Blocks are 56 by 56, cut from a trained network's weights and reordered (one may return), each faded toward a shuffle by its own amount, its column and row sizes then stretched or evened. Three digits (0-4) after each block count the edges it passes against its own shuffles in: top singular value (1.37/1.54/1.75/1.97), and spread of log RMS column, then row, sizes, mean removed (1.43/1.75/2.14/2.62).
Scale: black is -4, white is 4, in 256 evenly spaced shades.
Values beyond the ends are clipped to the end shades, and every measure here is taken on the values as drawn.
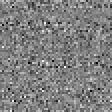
0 1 3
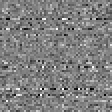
1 0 4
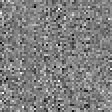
0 3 1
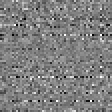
2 2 4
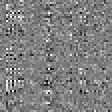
4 4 3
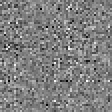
0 3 2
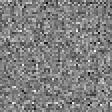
1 1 2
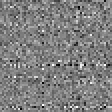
2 2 3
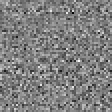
2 0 3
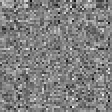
4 3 2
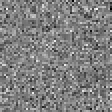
2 2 1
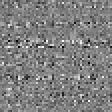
2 2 4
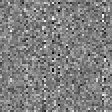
0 3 0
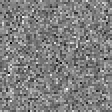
0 1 0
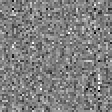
0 3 1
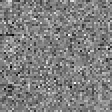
0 1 1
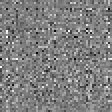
1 3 4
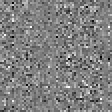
0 4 2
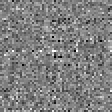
1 2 2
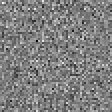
1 2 0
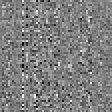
2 4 1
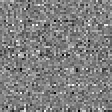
1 0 3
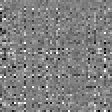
2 4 4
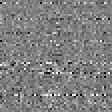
3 1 4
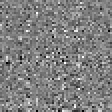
2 3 3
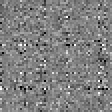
2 3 3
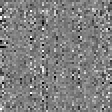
0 4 2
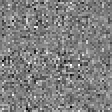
1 3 2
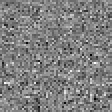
2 2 2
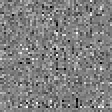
0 4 3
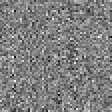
2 2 1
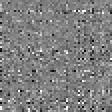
2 3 4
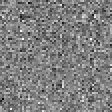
1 2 1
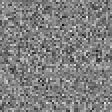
3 0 2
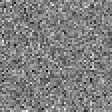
0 2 0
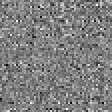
1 0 4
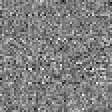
2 0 3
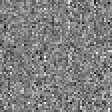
0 3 0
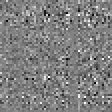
0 4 3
